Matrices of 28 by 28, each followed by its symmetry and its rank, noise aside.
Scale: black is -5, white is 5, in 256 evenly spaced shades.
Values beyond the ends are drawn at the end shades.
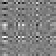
no symmetry, rank one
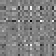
no symmetry, rank one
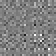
symmetric, rank two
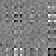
symmetric, rank one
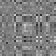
symmetric, rank one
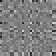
symmetric, rank two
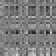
no symmetry, rank one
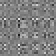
no symmetry, rank two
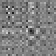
symmetric, rank two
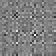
symmetric, rank two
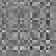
antisymmetric, rank two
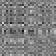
no symmetry, rank two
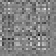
no symmetry, rank two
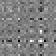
symmetric, rank one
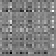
antisymmetric, rank two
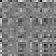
symmetric, rank one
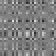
no symmetry, rank one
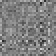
symmetric, rank two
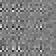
no symmetry, rank one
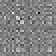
symmetric, rank three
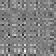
no symmetry, rank three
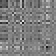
symmetric, rank two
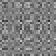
no symmetry, rank two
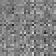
no symmetry, rank three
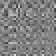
no symmetry, rank two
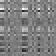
no symmetry, rank one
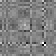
symmetric, rank two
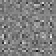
antisymmetric, rank two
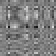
no symmetry, rank two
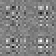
symmetric, rank one
